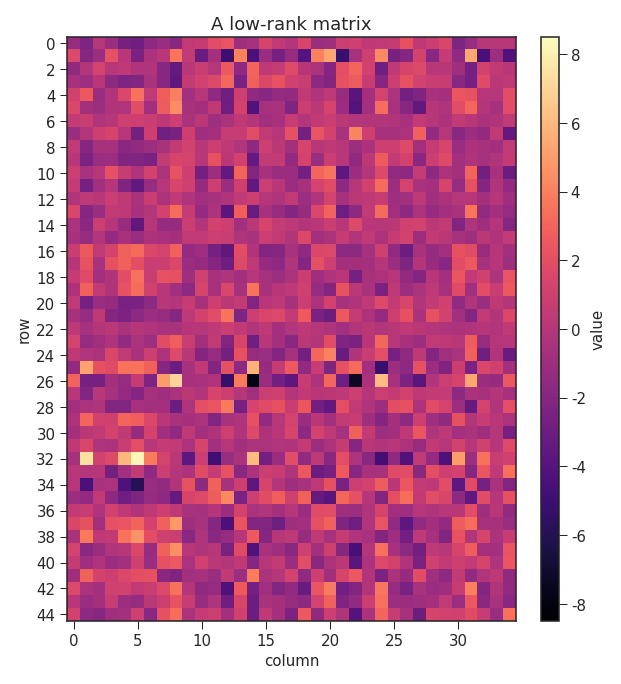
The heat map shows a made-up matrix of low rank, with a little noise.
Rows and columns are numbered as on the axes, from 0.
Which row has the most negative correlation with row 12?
33
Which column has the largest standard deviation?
14
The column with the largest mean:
8
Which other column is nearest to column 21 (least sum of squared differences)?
32
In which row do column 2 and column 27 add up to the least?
26
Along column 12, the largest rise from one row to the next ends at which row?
2
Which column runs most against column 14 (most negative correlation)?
24
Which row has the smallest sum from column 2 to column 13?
34
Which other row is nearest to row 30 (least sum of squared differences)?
7
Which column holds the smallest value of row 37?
12
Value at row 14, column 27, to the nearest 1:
1
